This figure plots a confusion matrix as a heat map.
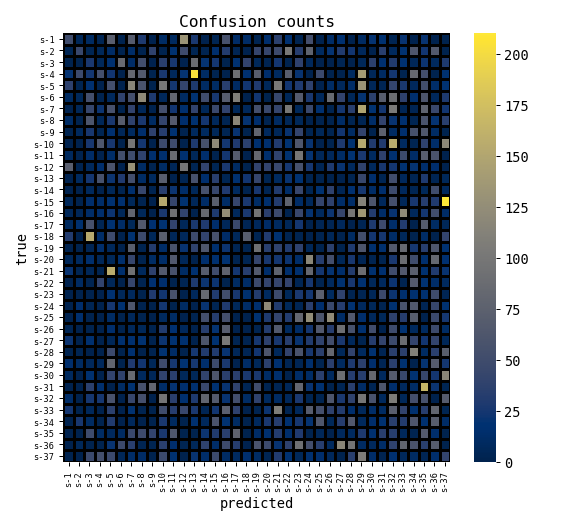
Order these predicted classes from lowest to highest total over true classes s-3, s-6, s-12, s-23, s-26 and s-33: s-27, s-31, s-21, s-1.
s-1, s-31, s-27, s-21
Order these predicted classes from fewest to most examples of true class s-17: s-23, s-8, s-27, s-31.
s-27, s-23, s-31, s-8
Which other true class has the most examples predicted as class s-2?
s-4
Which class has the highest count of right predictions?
s-16
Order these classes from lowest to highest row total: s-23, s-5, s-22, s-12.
s-22, s-23, s-12, s-5
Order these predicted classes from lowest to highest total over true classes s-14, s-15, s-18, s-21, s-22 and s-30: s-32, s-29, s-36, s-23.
s-23, s-36, s-32, s-29
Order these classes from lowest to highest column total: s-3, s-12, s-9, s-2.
s-2, s-9, s-12, s-3
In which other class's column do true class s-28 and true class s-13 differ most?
s-34
